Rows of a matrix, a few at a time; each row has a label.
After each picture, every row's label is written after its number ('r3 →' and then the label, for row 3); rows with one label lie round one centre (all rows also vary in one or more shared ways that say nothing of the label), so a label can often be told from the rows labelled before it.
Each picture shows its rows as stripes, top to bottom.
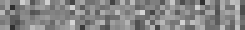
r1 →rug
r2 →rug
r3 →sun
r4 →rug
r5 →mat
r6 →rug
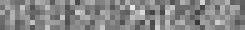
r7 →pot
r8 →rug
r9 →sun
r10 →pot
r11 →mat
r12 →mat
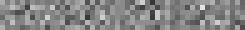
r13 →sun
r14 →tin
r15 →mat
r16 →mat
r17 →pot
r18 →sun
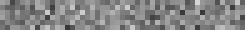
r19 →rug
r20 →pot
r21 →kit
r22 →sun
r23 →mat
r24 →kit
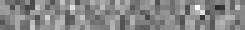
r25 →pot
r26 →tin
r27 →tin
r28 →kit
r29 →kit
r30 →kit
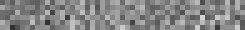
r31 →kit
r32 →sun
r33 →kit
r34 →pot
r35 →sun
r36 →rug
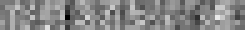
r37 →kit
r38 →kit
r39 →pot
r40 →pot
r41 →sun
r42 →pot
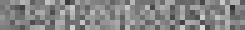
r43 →rug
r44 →mat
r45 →pot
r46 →pot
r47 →kit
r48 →pot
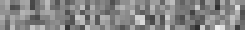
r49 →rug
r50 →rug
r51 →rug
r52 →sun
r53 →sun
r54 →pot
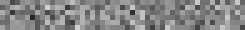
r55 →rug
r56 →kit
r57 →sun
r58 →pot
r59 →kit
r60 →sun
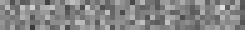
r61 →sun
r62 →rug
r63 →pot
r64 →rug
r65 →sun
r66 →pot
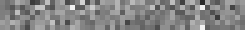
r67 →kit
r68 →pot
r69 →kit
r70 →rug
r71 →tin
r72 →tin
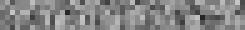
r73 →rug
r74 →sun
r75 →pot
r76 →kit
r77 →kit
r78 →kit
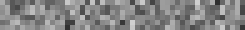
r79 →sun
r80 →rug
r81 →rug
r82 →tin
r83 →kit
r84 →rug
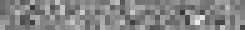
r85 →kit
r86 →pot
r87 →kit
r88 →tin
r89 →tin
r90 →sun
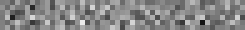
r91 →kit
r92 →pot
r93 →mat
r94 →rug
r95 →kit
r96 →kit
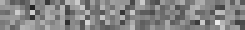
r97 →sun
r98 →tin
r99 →kit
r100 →tin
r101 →pot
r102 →rug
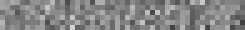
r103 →tin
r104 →rug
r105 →mat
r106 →pot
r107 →sun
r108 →pot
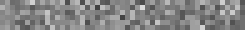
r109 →rug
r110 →sun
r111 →rug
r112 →kit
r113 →mat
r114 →tin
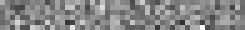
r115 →sun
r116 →mat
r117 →mat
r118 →kit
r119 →kit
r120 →tin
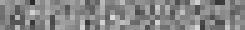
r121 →tin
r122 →mat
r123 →mat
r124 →kit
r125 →mat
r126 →kit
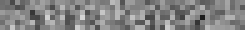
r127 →kit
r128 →pot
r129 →tin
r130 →kit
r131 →mat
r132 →sun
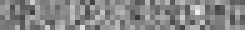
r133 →mat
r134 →tin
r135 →tin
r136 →mat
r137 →pot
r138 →kit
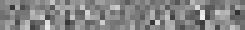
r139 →tin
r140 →kit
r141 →pot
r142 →pot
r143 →mat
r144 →rug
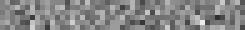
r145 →rug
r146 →kit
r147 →mat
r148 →tin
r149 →tin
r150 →sun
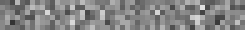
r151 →kit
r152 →pot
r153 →mat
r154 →tin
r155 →rug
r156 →pot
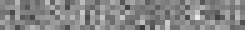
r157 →kit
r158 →tin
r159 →kit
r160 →tin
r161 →sun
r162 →mat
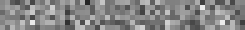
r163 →mat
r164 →tin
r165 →mat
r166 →pot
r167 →rug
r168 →sun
